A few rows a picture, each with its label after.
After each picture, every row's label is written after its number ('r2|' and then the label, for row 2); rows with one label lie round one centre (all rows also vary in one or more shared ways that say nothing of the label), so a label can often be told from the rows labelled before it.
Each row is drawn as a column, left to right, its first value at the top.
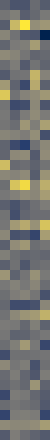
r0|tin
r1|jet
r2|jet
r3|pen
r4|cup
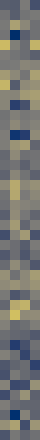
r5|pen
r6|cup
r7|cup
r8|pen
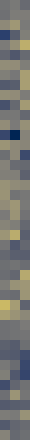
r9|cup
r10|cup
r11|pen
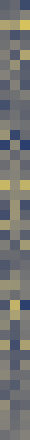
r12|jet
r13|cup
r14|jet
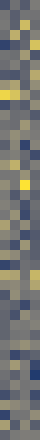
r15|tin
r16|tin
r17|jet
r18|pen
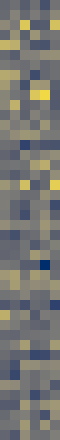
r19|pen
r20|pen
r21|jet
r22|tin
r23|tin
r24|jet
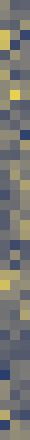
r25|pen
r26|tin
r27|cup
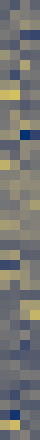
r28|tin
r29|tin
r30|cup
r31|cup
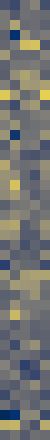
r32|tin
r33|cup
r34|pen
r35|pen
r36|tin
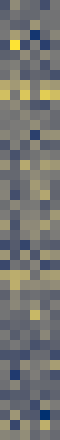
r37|tin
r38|pen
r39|tin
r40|cup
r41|tin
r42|tin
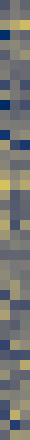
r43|cup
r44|jet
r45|jet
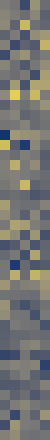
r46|cup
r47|tin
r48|jet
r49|tin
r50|pen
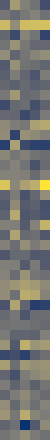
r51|jet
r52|cup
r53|jet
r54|jet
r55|jet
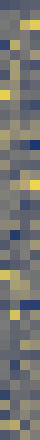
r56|tin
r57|pen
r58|jet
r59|jet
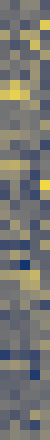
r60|tin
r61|tin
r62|tin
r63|pen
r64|jet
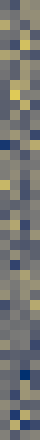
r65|jet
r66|tin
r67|pen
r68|cup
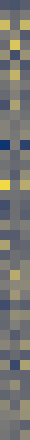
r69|jet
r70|pen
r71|jet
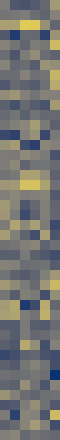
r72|cup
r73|cup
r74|jet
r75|jet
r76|cup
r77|pen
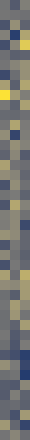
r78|tin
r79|cup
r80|pen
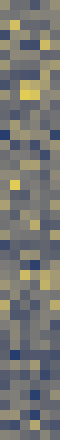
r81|cup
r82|jet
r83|tin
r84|tin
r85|pen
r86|cup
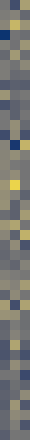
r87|cup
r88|jet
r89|cup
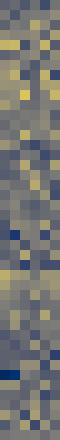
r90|pen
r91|pen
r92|tin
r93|jet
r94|pen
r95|tin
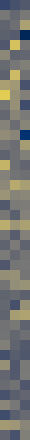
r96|tin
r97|pen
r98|cup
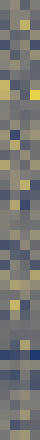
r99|tin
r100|cup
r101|jet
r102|tin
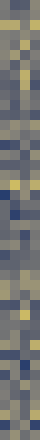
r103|jet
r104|jet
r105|pen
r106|jet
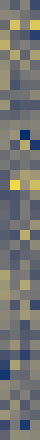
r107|pen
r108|jet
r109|cup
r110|jet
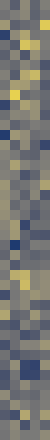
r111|cup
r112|tin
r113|pen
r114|pen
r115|jet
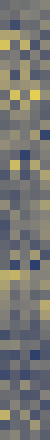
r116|pen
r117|tin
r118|pen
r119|tin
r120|cup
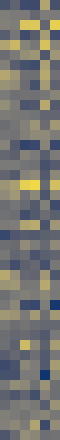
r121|pen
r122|pen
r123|jet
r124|jet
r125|pen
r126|jet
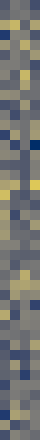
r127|cup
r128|jet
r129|pen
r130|jet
